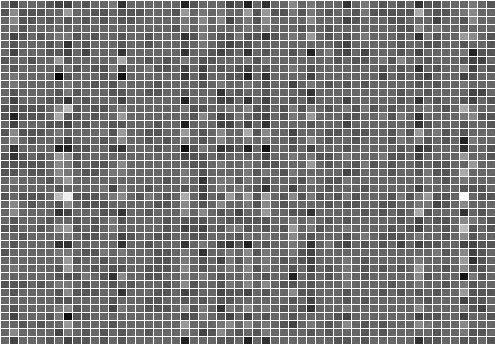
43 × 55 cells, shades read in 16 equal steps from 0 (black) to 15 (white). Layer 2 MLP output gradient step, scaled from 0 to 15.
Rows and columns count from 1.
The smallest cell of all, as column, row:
7, 10
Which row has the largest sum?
25
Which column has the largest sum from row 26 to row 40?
52
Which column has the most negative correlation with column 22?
41
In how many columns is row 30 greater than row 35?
14
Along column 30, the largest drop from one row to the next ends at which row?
19
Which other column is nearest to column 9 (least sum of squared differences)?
22
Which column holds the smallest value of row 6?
8
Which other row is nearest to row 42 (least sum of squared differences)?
26
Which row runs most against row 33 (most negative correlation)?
40
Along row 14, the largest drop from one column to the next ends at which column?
9
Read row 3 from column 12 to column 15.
5 6 5 5
